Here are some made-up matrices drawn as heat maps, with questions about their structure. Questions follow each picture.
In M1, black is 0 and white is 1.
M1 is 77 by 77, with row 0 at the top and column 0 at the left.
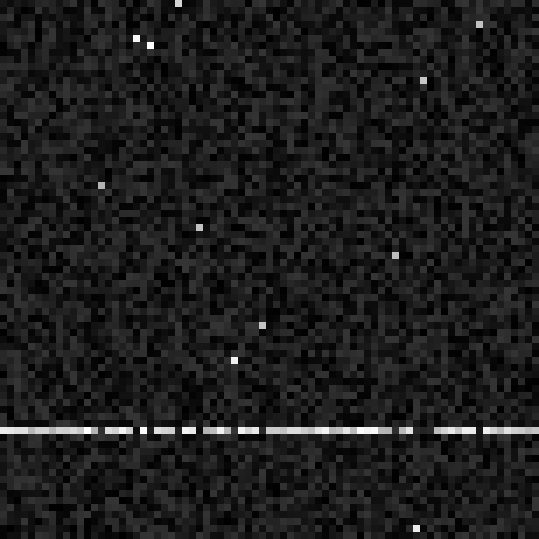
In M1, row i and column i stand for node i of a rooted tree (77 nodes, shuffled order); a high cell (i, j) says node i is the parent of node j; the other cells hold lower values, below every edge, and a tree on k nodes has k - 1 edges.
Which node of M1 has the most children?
61
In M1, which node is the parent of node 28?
32
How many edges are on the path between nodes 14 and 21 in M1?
4
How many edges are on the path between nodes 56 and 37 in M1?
4
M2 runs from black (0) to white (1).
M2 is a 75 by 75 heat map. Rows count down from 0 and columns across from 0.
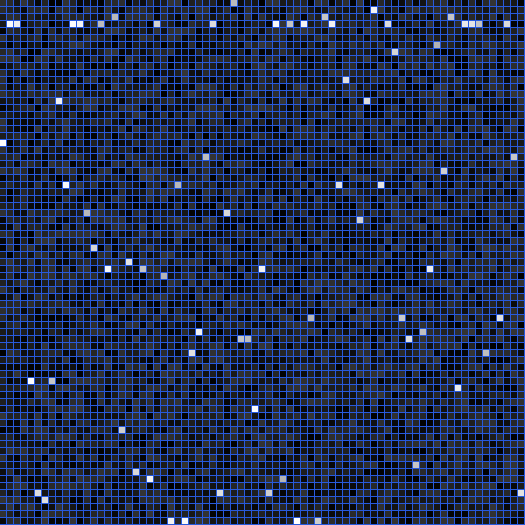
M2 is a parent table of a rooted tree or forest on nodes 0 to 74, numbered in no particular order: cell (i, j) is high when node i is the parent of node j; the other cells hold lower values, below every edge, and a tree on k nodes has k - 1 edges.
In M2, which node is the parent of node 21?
68
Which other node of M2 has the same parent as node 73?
29
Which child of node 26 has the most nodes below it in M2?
48
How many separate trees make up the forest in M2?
3
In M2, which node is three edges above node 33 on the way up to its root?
38
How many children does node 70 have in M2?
4
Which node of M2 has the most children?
3
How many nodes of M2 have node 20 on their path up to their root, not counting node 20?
2
